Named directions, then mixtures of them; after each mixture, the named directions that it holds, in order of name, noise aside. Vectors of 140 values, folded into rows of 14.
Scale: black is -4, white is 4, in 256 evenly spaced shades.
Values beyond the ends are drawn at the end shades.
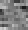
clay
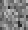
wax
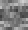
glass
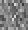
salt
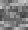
glass.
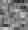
clay, glass.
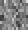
salt, wax.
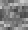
glass.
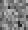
wax.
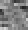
clay.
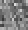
clay, salt.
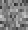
glass, salt.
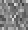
salt.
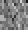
salt, wax.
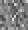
salt.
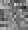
clay, salt.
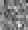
salt, wax.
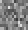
salt, wax.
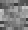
clay, glass.
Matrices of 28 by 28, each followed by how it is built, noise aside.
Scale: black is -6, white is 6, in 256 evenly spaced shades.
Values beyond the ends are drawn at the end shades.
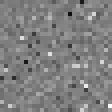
sparse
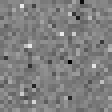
sparse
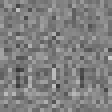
low rank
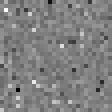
sparse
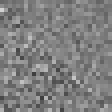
lower triangular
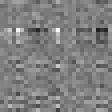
low rank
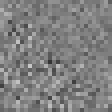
lower triangular
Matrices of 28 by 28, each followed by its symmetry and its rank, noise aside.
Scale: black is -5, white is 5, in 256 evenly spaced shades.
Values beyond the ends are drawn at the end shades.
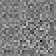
symmetric, rank four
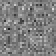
no symmetry, rank four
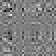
no symmetry, rank three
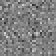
antisymmetric, rank four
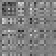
symmetric, rank two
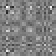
symmetric, rank two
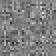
antisymmetric, rank four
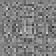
no symmetry, rank three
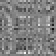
antisymmetric, rank two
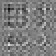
symmetric, rank two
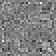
symmetric, rank three
